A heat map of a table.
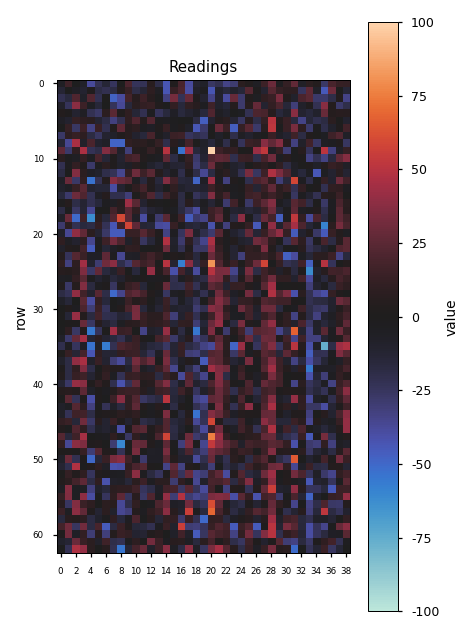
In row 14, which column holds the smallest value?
7
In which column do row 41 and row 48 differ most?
8
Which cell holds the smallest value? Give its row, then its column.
35, 35
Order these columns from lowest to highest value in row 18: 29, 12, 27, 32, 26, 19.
29, 19, 26, 12, 32, 27
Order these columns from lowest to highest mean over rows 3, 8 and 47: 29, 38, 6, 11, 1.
1, 38, 6, 11, 29
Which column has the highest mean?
28
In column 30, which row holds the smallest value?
23
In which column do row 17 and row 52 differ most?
17
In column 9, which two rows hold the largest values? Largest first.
19, 16
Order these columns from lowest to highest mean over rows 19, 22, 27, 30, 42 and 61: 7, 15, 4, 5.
4, 7, 15, 5
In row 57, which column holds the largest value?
20
